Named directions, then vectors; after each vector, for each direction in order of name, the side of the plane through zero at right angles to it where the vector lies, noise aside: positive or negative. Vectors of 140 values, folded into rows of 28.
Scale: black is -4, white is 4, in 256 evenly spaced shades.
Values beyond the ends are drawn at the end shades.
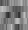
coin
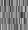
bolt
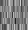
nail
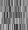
positive, positive, negative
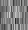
negative, negative, positive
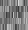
positive, positive, positive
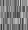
negative, positive, negative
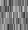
positive, negative, negative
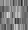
negative, negative, positive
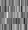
positive, negative, positive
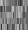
negative, negative, negative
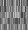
positive, negative, positive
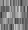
negative, negative, positive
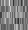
negative, negative, positive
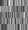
negative, positive, positive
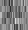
positive, positive, negative
